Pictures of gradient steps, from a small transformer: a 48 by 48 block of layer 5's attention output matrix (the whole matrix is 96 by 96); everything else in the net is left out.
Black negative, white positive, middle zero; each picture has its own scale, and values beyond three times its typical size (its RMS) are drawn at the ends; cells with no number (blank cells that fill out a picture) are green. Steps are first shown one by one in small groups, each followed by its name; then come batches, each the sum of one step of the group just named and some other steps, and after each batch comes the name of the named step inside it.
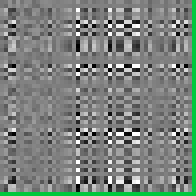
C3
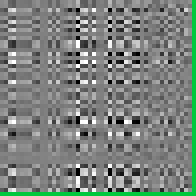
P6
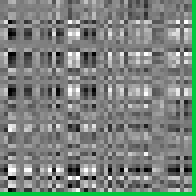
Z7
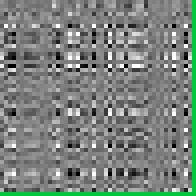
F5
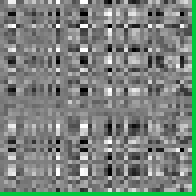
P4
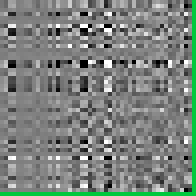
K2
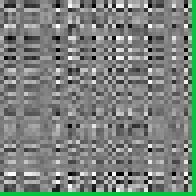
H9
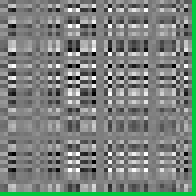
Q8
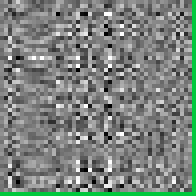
C3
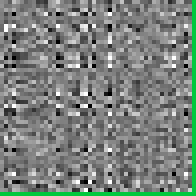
F5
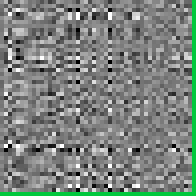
P6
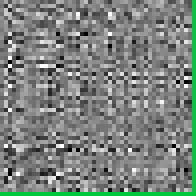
Q8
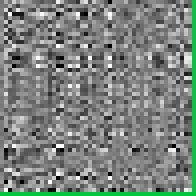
Z7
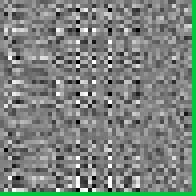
P6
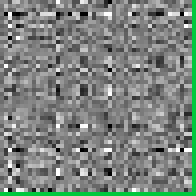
P4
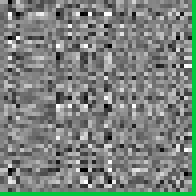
Q8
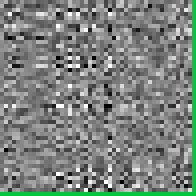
H9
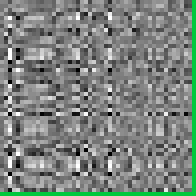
K2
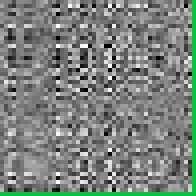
H9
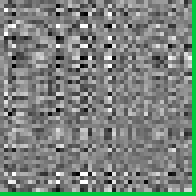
H9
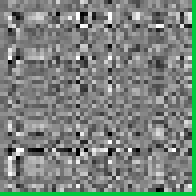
P4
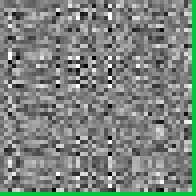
H9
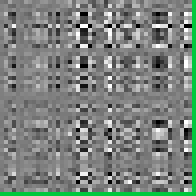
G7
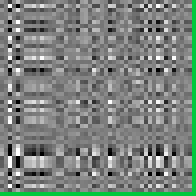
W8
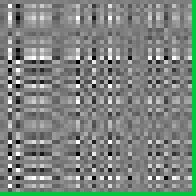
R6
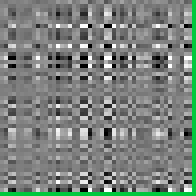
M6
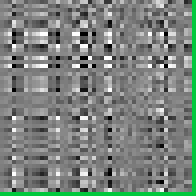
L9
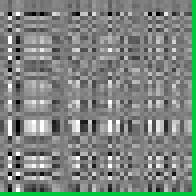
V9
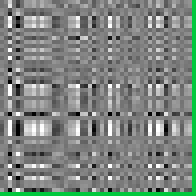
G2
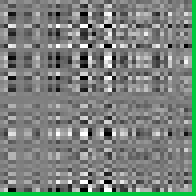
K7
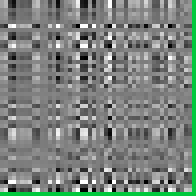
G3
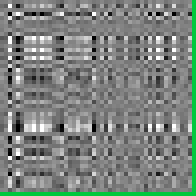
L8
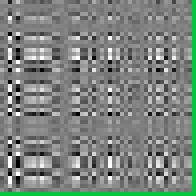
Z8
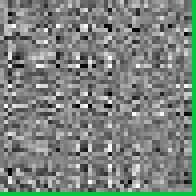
G3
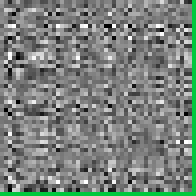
G3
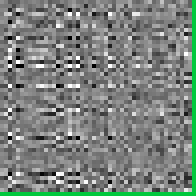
G3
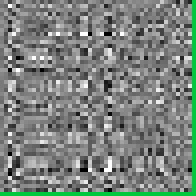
W8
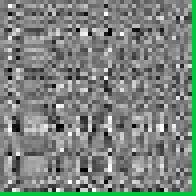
L8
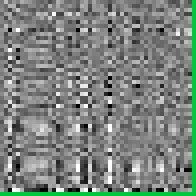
V9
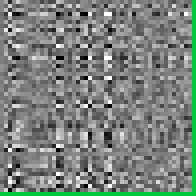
M6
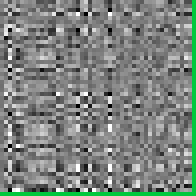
G2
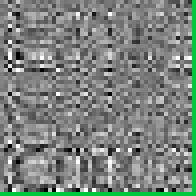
R6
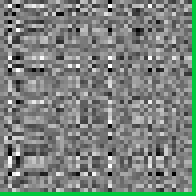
W8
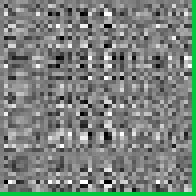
M6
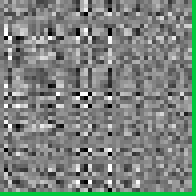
L8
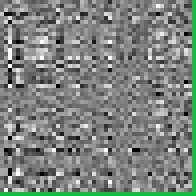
L8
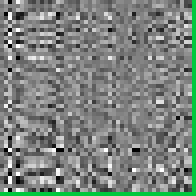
V9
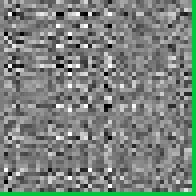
G3
